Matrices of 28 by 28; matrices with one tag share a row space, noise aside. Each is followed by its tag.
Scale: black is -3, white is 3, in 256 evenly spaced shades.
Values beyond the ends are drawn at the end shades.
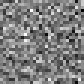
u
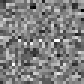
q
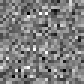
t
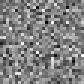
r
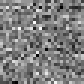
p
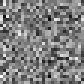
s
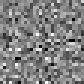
r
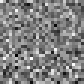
r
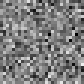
u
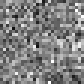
p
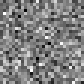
r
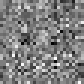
t
